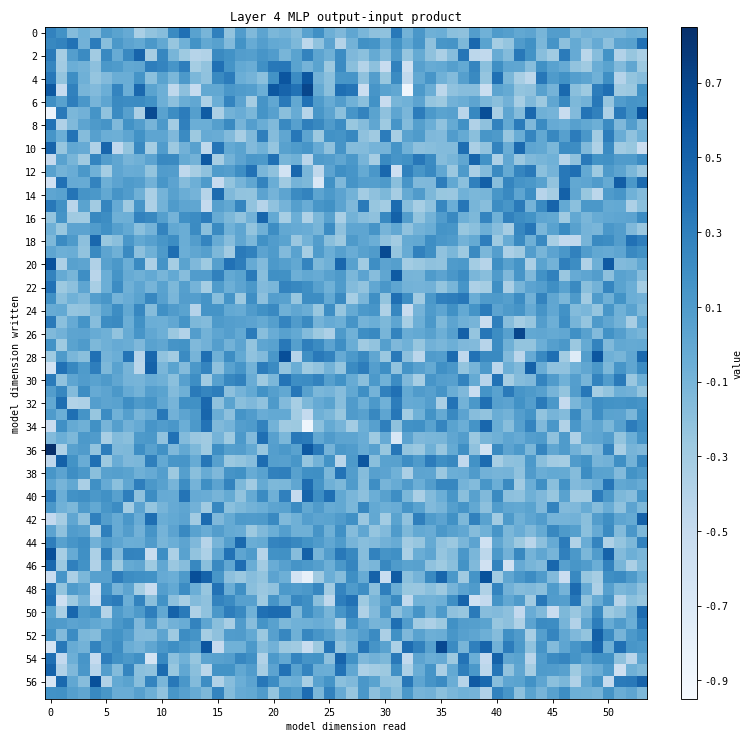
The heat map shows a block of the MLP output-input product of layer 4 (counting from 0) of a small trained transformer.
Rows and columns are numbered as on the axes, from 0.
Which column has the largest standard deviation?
0
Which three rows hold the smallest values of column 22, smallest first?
47, 40, 28
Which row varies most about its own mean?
5
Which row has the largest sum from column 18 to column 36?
37
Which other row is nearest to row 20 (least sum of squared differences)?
45
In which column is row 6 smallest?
30
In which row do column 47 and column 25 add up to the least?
18
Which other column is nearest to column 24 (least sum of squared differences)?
12
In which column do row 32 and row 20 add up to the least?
35
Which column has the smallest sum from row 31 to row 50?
32
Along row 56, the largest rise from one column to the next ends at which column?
1
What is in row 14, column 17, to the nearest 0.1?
-0.2
